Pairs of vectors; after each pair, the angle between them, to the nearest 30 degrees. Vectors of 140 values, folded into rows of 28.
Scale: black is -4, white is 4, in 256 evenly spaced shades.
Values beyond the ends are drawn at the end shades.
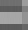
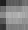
60 degrees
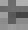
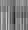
60 degrees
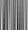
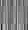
150 degrees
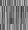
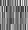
30 degrees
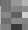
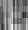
120 degrees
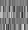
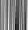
90 degrees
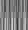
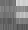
90 degrees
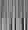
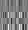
60 degrees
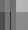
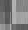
90 degrees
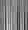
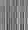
150 degrees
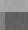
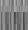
60 degrees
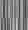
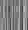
150 degrees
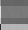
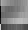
150 degrees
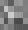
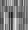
120 degrees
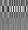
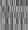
60 degrees
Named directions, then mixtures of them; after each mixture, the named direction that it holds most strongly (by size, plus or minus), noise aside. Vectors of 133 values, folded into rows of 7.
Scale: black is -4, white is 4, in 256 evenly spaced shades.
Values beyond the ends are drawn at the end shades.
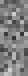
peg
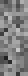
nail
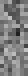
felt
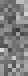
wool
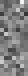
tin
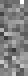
tin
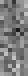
wool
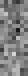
felt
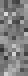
peg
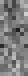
wool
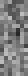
felt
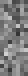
felt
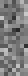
wool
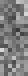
wool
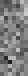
nail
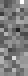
tin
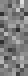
tin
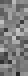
nail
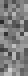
peg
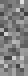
tin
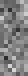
wool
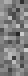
felt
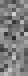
peg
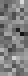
tin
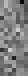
wool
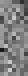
wool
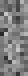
nail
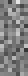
felt
